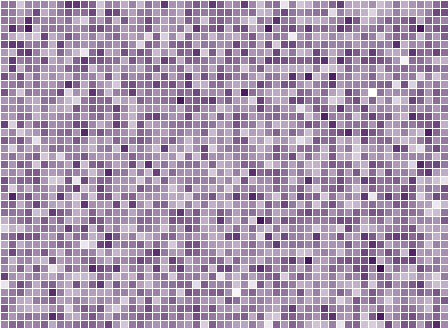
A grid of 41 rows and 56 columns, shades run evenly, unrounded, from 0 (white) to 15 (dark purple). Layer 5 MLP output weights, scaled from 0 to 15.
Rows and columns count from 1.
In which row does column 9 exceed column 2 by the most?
29
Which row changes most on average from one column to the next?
25
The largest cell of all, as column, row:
48, 34
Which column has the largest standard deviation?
47
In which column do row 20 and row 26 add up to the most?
11
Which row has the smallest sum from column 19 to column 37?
5
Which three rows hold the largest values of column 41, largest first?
15, 8, 39
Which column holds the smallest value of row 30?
33
